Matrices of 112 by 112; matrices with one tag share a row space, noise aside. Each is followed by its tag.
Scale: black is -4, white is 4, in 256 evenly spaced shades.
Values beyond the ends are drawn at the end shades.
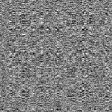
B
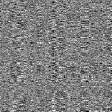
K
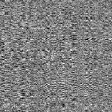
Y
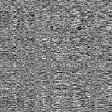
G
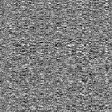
B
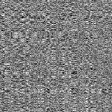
Y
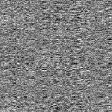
G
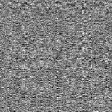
B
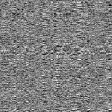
G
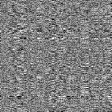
K
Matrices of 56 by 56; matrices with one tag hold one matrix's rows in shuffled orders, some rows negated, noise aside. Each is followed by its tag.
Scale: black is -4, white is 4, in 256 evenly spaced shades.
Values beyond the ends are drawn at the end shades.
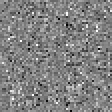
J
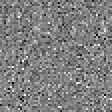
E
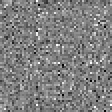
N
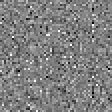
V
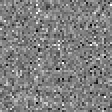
N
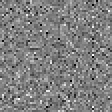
V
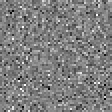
E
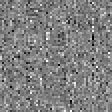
V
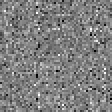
N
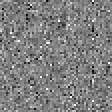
V
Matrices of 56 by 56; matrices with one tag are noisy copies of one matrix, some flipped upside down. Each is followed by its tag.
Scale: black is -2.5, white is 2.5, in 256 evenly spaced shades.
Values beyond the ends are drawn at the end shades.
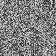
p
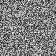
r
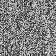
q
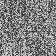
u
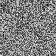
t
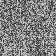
u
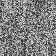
u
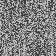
u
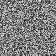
r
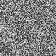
t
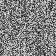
u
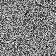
r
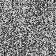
u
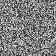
r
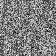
p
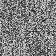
u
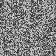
p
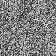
q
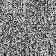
u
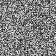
r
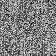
q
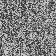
u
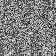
p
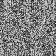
p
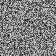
r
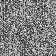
q
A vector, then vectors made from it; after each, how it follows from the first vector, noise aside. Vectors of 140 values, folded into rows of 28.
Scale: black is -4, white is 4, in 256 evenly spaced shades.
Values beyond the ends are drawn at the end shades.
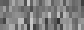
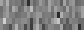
negated, partly zeroed.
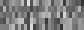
copied.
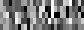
wrapped around, scaled up.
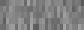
shrunk.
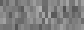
wrapped around, shrunk.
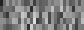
wrapped around.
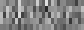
wrapped around.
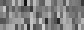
copied.
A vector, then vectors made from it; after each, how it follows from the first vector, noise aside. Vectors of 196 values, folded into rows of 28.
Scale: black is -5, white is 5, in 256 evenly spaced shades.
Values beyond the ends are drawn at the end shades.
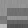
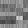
wrapped around.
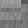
reversed, negated, shrunk.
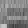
copied.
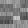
wrapped around.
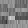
wrapped around.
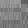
reversed, negated, shrunk.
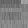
reversed, shrunk.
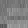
negated, shrunk.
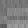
negated, shrunk.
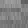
reversed, negated, shrunk.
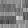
wrapped around.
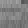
reversed, negated, shrunk.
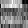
wrapped around, negated, scaled up.
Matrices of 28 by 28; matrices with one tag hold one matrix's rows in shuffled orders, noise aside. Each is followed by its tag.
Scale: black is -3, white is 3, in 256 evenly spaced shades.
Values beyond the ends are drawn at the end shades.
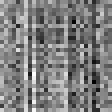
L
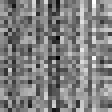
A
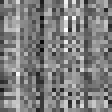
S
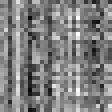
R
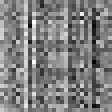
L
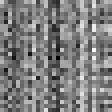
A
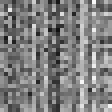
A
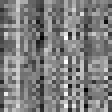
S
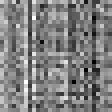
L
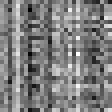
R
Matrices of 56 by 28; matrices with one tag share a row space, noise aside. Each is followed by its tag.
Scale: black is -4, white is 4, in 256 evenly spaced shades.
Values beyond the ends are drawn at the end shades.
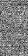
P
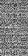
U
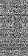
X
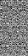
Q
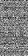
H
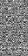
P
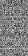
X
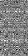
H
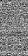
P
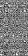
H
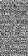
U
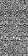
H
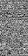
P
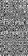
H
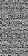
P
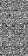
P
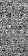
P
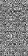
X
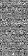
P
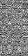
P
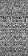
X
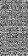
Q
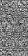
P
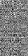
U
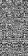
P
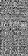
U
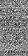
X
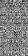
X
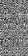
H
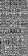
U
